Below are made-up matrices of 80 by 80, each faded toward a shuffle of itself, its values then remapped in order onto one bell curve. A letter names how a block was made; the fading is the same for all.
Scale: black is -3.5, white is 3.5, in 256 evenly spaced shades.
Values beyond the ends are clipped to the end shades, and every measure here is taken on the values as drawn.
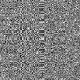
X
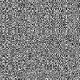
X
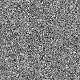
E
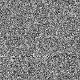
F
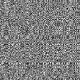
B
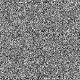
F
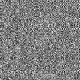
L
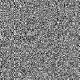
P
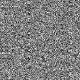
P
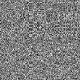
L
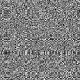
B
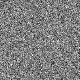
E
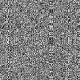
P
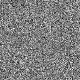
F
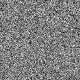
F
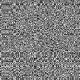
B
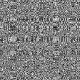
B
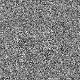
F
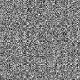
L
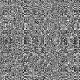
X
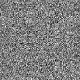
L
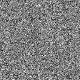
F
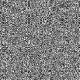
P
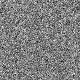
E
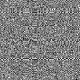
B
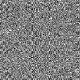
X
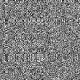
L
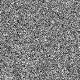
E
